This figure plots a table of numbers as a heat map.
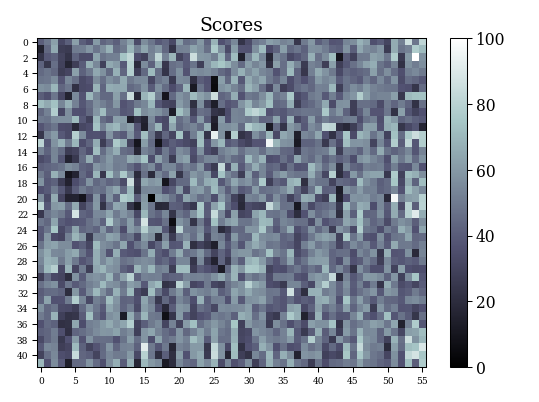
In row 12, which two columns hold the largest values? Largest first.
25, 54
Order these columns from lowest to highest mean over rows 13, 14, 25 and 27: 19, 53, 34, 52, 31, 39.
19, 52, 39, 31, 34, 53
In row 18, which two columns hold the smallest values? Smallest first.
18, 4
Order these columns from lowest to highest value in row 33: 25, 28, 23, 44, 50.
50, 25, 28, 23, 44
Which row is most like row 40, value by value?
12
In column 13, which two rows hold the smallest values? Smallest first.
10, 21
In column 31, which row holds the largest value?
9
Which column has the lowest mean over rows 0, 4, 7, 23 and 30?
4
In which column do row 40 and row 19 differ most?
5
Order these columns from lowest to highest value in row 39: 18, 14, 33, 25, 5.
14, 18, 33, 5, 25
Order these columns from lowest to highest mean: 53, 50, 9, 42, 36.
50, 9, 42, 36, 53
